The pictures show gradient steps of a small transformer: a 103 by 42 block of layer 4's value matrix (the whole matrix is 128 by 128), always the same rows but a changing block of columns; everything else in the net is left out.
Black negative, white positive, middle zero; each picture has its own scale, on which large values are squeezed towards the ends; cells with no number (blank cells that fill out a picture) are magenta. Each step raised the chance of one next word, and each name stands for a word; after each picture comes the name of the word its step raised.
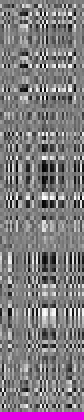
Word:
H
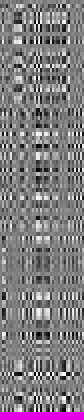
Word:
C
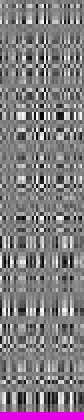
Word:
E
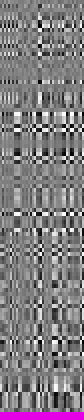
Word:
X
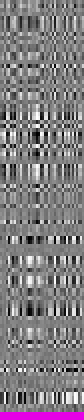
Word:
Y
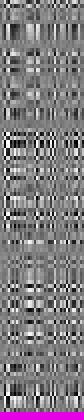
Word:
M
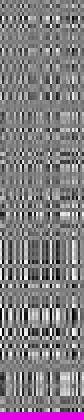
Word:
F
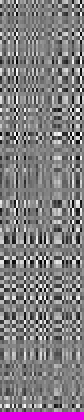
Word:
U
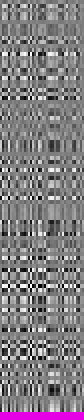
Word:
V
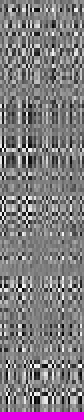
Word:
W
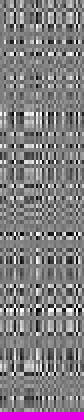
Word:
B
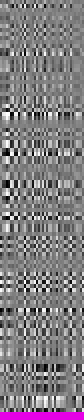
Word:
M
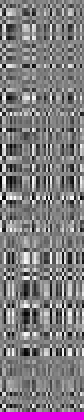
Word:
H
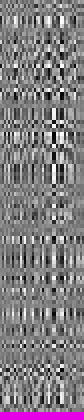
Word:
Y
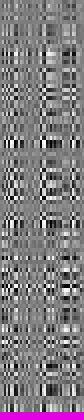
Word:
V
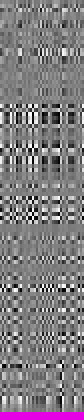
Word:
W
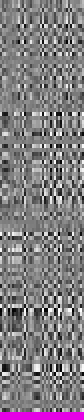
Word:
B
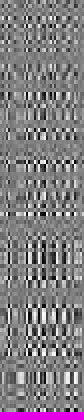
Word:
F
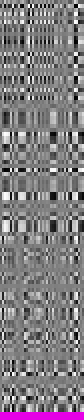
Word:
C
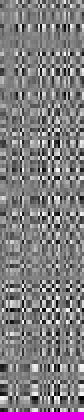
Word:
M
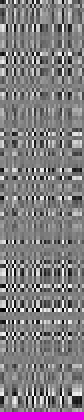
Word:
M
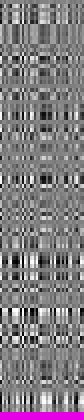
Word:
E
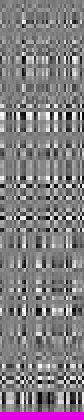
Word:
E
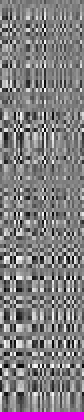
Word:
X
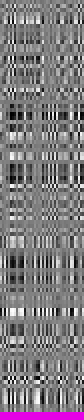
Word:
E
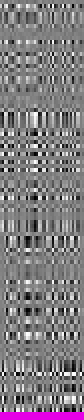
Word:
C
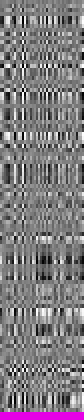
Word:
Y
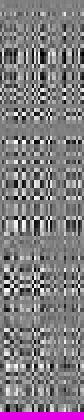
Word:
V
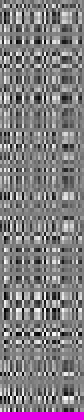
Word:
C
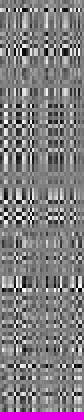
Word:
W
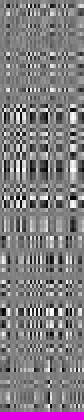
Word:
H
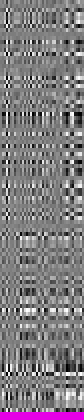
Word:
B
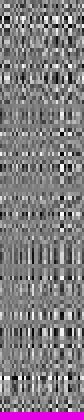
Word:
F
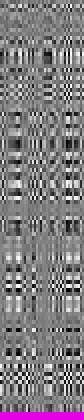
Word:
V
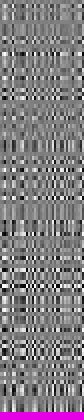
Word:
V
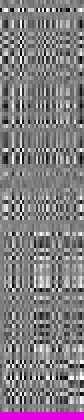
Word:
W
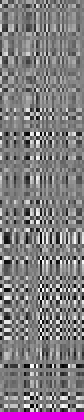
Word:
U
